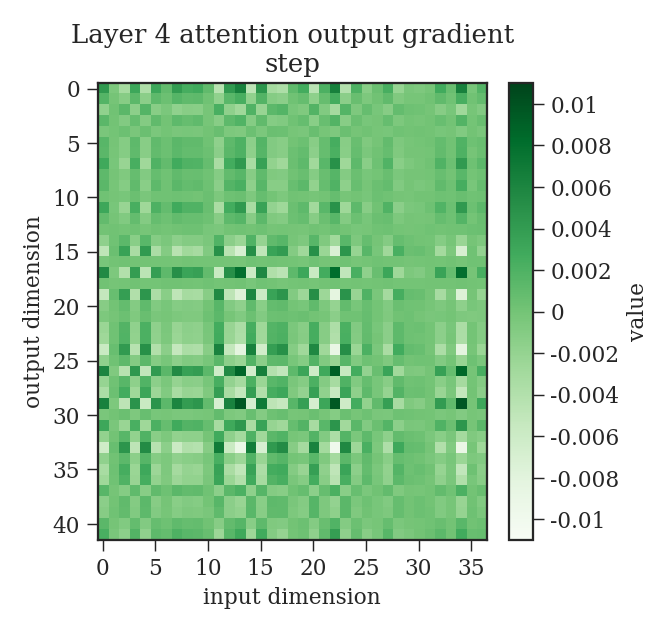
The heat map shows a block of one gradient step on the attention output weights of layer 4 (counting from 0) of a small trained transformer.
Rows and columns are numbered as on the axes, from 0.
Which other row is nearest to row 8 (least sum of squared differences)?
40
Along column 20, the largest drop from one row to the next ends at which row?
29
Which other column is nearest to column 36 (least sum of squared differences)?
21
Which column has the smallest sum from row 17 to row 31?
22
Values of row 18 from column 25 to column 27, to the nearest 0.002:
0 0 0
